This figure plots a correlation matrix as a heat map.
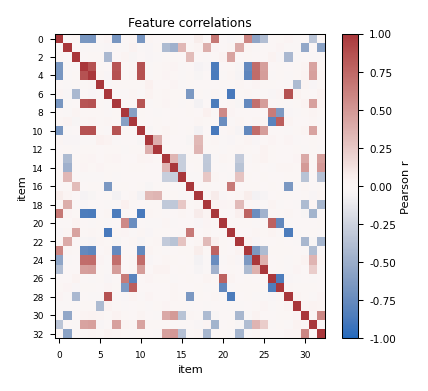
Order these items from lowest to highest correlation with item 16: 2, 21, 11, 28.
28, 11, 2, 21
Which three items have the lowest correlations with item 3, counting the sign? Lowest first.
19, 23, 0
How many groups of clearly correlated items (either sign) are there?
6
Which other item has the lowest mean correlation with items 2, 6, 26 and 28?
21
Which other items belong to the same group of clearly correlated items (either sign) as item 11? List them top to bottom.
12, 17
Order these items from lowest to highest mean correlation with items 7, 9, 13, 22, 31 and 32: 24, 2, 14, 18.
18, 2, 14, 24
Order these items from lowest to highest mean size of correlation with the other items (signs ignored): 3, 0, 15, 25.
15, 25, 0, 3
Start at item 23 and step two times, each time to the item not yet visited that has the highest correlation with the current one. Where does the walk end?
0
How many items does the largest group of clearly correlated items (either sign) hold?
10
